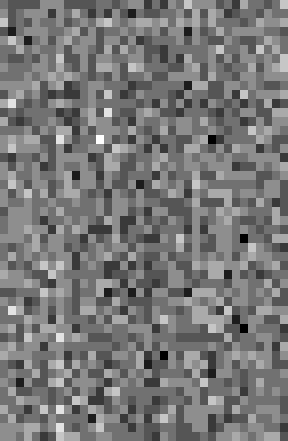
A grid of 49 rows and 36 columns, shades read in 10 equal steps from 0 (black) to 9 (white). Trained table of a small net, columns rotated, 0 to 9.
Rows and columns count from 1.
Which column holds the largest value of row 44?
15
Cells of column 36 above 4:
19
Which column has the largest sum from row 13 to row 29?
25
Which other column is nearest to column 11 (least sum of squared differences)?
34
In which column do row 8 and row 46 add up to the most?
8
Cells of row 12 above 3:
24
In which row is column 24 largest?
1
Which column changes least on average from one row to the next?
11
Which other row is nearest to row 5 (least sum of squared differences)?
21
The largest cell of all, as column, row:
13, 16
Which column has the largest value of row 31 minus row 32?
7
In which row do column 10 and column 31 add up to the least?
37
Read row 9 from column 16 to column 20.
3 4 4 5 3
